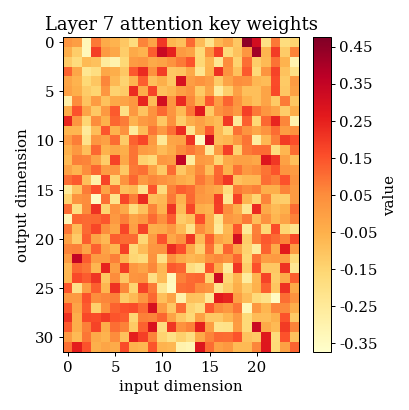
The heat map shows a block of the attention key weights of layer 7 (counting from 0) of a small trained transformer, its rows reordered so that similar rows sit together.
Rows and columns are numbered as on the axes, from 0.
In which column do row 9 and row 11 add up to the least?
2
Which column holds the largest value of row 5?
7
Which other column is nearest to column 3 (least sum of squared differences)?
5
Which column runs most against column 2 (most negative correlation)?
19
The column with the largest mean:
9
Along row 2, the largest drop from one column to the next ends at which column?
14
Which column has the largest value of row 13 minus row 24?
11
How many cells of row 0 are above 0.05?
7
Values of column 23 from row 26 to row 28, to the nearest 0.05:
0.1 0.05 0.15
